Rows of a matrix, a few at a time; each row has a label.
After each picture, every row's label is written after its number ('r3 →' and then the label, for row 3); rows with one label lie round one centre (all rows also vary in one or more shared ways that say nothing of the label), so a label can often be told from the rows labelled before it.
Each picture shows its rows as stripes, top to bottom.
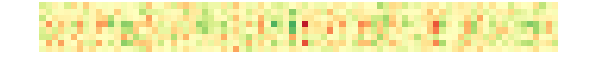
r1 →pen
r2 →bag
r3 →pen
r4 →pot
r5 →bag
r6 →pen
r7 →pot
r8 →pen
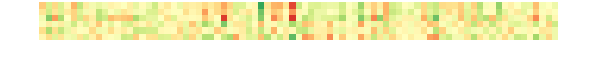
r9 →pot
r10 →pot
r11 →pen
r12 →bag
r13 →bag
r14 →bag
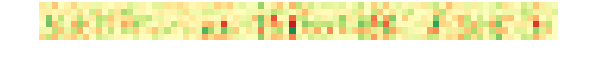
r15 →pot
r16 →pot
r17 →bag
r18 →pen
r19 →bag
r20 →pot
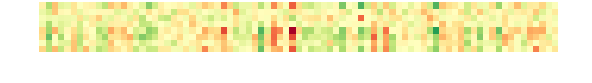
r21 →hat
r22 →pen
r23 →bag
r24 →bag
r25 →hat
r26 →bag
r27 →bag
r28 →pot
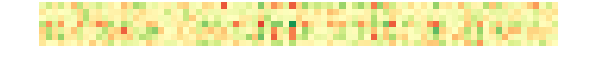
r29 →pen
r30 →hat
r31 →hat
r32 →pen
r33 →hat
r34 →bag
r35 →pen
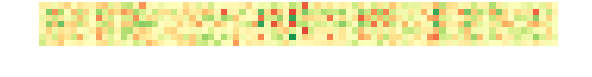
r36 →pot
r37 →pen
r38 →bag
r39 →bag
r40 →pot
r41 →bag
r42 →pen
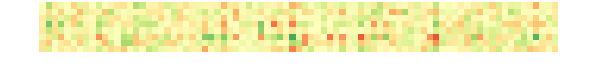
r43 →pen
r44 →pen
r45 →pen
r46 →bag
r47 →pot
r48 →bag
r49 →pot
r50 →hat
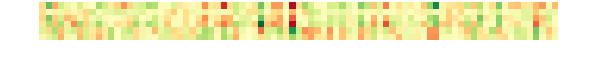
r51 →hat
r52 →pot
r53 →pot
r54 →pot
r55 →bag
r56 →bag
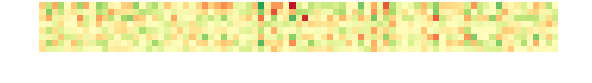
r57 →pot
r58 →bag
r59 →pot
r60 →hat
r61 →bag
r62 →bag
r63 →pot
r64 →bag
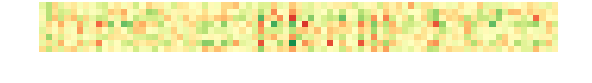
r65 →pen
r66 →hat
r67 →pot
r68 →pot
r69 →hat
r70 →bag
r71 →bag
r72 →pot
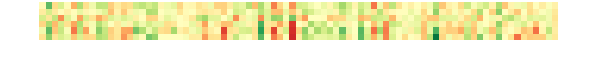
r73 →bag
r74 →hat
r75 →pen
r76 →pot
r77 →pen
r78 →hat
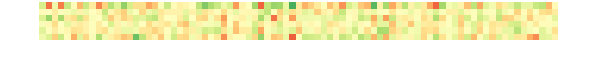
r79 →pen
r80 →hat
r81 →bag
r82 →pen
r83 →pen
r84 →pen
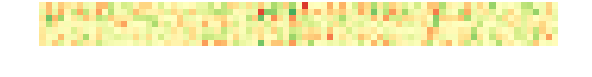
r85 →pot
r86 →hat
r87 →bag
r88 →hat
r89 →bag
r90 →bag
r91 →pot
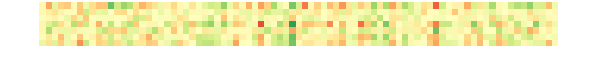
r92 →pot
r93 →hat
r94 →pen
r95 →bag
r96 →hat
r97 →pen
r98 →pen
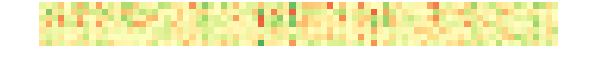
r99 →bag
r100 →bag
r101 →pen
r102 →hat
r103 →bag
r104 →bag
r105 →pot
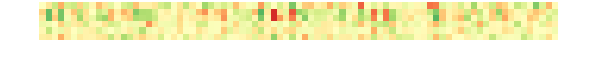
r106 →bag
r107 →bag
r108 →bag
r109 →pen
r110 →bag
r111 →pot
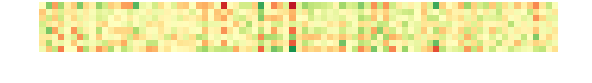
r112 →pen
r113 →pot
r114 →pot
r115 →pen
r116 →pen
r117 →hat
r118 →hat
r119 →pen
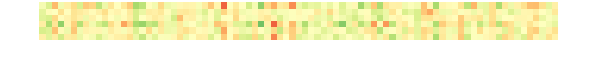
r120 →pen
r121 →pen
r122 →pen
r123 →bag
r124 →pen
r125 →bag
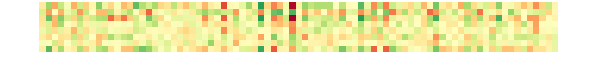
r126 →pen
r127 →pen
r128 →hat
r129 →pot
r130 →pen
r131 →pot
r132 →bag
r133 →bag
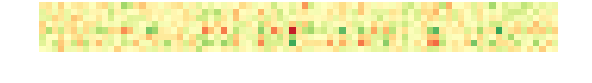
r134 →pot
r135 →pen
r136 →pen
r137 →pot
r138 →hat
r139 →pen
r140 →bag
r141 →hat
